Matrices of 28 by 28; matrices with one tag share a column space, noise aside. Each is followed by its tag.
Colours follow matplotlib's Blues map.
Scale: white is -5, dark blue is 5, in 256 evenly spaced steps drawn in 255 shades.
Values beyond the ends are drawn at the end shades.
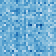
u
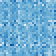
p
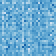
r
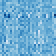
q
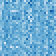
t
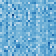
r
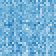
p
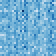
t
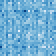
t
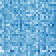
u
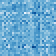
r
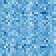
r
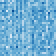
t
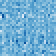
q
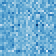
u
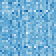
t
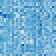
q
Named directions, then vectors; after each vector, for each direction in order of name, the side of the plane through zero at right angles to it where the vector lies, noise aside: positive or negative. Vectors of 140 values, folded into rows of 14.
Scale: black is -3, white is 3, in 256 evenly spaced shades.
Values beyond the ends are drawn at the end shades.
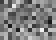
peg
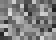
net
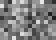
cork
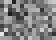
negative, negative, positive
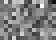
positive, positive, positive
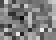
negative, negative, positive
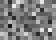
positive, negative, positive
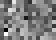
positive, positive, positive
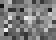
negative, negative, negative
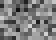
negative, positive, positive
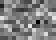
negative, positive, positive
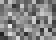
negative, positive, negative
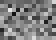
negative, positive, positive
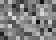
negative, positive, negative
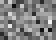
negative, positive, negative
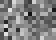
positive, positive, positive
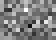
positive, negative, negative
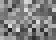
positive, negative, negative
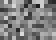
positive, positive, positive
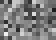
positive, positive, positive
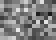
positive, negative, negative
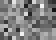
positive, positive, positive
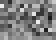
positive, negative, positive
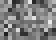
negative, negative, negative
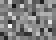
negative, positive, negative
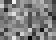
positive, positive, negative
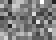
positive, negative, positive
